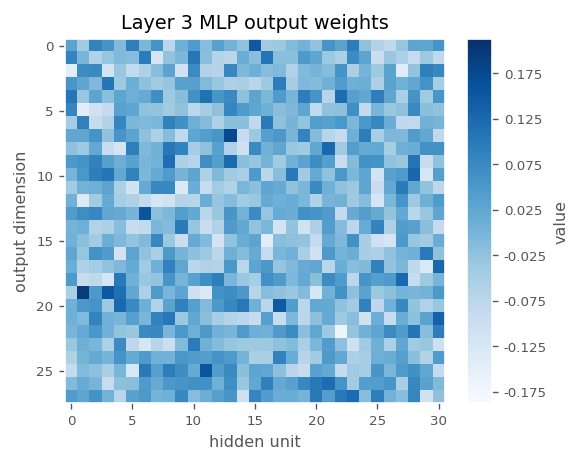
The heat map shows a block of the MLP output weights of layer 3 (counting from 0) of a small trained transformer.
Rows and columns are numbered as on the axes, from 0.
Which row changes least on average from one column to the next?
24
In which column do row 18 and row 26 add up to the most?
21
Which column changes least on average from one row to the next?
18
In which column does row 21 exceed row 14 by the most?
30
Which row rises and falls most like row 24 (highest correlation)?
20
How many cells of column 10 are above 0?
19
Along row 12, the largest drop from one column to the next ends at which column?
1
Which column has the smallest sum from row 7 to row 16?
25
